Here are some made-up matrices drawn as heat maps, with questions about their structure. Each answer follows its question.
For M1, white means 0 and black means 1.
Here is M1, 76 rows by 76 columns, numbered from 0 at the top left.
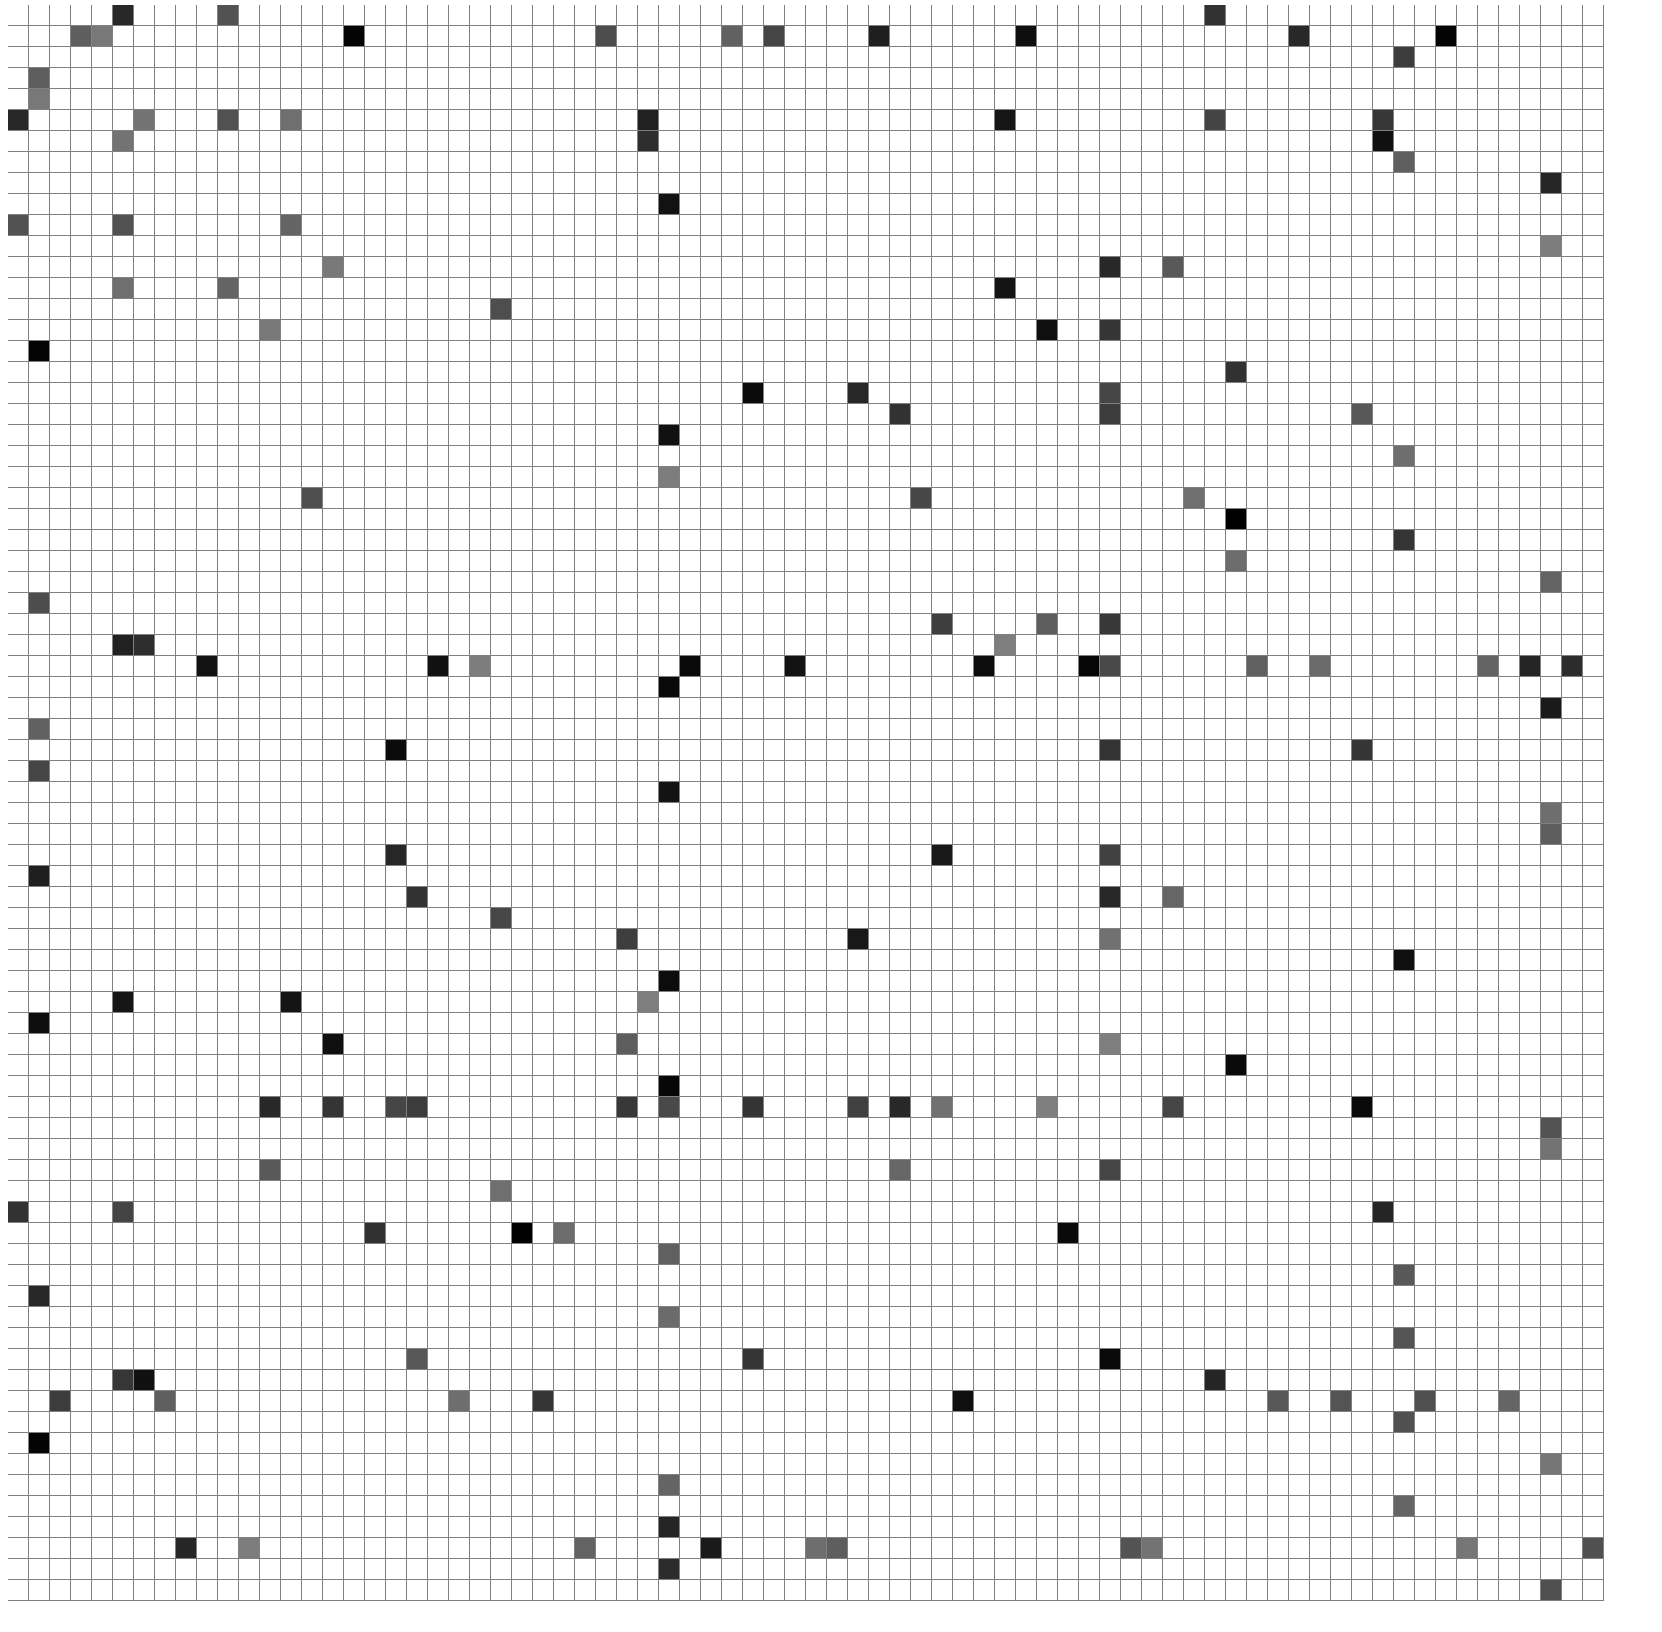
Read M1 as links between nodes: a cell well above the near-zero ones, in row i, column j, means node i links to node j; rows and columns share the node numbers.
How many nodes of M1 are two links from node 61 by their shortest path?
9
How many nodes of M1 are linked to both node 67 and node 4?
0
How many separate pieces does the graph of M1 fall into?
7
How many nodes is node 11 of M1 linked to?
1
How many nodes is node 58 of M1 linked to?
4
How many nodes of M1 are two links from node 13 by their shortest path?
5
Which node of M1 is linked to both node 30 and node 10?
node 5
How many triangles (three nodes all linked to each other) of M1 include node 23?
0
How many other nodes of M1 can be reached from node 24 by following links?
4
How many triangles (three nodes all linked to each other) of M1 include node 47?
2
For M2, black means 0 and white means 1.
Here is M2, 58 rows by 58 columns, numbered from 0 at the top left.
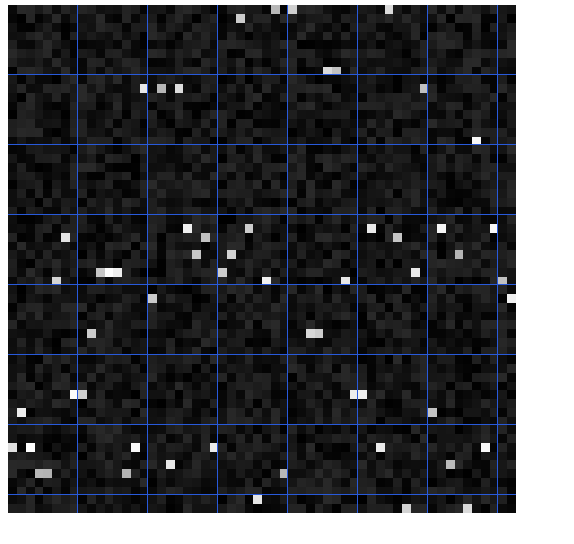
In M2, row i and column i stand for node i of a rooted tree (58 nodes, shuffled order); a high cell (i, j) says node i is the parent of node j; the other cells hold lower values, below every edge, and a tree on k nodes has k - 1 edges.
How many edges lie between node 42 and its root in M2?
4
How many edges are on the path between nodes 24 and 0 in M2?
2
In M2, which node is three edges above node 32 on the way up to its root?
52
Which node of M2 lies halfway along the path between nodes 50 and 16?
57
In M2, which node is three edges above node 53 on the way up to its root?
37
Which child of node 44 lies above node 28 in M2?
7
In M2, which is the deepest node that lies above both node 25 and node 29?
31
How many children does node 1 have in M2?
1
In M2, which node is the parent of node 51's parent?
56
